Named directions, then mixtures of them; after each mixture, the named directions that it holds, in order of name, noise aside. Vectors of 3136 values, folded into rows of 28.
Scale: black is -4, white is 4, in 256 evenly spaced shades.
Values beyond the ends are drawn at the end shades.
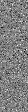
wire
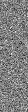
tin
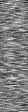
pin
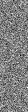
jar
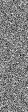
jar.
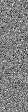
wire.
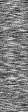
pin.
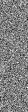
jar.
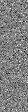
wire.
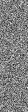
jar.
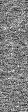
pin, tin.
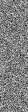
jar.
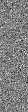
wire.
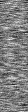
pin.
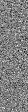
wire.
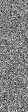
jar, tin, wire.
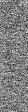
jar, pin.
